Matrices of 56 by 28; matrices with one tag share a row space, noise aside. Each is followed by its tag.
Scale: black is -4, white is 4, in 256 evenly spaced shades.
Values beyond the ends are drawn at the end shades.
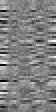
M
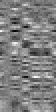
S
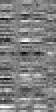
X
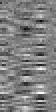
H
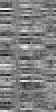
X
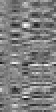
S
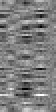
H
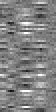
H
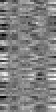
M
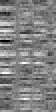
X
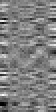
M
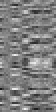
S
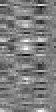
H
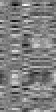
S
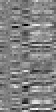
S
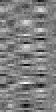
H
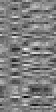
S
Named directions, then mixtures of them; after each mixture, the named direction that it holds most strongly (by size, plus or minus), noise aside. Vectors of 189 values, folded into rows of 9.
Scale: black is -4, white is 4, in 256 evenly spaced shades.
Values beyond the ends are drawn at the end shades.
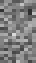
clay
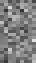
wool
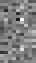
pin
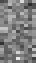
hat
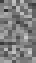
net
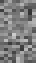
clay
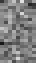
hat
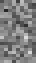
net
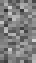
wool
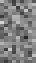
net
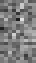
pin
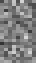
net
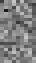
net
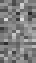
pin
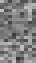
clay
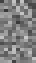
net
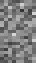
clay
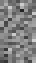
wool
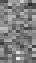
hat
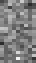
hat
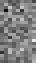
wool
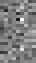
pin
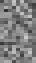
net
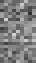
clay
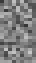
net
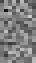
net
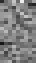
net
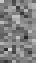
net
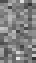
hat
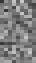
net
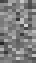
hat
